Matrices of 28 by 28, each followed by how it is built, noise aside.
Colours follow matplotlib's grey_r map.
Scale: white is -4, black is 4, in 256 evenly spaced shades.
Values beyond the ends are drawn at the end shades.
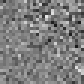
upper triangular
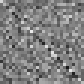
diagonal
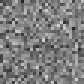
noise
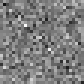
diagonal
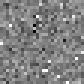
sparse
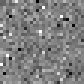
sparse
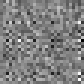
low rank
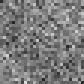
Toeplitz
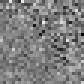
upper triangular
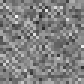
Toeplitz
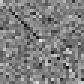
diagonal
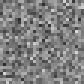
noise
